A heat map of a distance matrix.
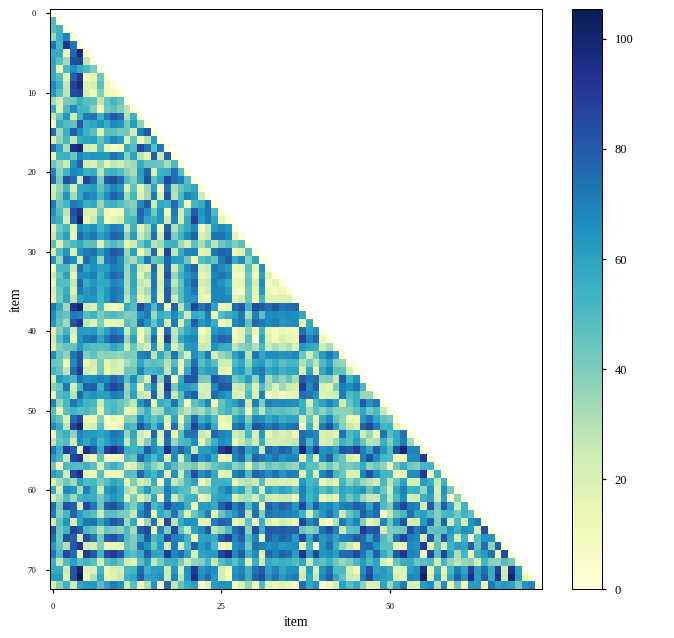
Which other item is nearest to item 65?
15
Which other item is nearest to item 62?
66
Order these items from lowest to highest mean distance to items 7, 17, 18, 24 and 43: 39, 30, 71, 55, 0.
39, 71, 0, 30, 55
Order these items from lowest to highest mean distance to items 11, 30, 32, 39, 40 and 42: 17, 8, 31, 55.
8, 31, 17, 55
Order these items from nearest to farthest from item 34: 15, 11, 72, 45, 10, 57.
72, 11, 57, 45, 10, 15
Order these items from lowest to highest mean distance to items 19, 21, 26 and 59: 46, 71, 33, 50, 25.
50, 25, 71, 33, 46
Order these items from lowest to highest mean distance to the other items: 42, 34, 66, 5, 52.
42, 34, 5, 52, 66
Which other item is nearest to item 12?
7
